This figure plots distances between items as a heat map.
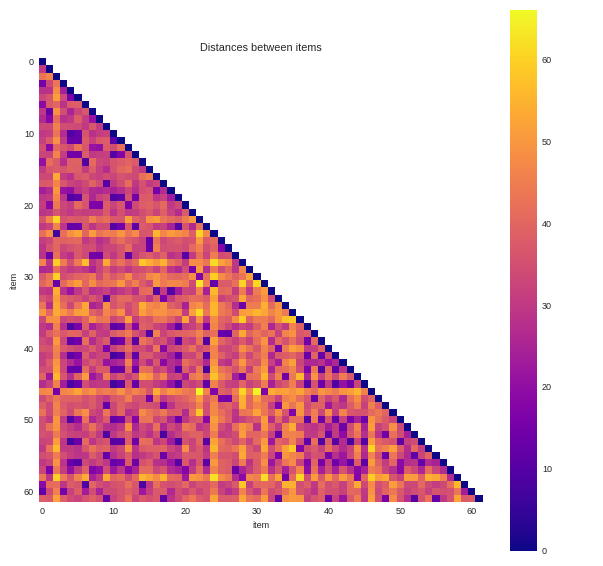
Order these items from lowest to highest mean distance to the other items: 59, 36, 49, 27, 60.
27, 60, 59, 49, 36
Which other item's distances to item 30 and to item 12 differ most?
22
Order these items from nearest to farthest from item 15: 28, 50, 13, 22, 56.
13, 56, 50, 22, 28
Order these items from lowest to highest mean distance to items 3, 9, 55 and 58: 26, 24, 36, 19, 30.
19, 26, 30, 36, 24
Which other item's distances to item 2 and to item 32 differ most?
24
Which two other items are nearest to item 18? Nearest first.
32, 16
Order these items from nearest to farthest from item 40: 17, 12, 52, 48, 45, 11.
52, 17, 48, 45, 11, 12
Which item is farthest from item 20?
36
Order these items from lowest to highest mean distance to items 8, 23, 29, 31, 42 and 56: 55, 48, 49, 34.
55, 48, 49, 34
